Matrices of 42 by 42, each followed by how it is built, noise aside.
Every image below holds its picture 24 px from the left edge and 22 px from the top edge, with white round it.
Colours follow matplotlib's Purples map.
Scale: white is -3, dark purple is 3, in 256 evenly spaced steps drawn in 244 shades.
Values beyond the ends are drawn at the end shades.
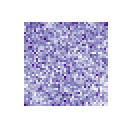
smooth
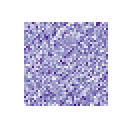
Hankel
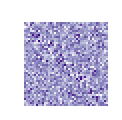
banded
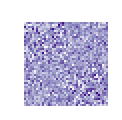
block diagonal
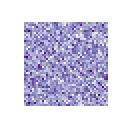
Toeplitz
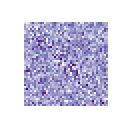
banded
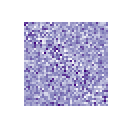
banded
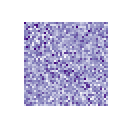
block diagonal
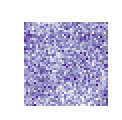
smooth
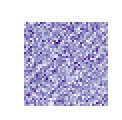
Hankel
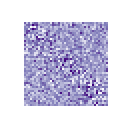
banded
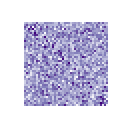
banded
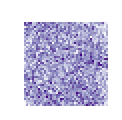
smooth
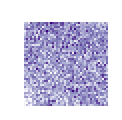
smooth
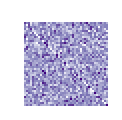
diagonal
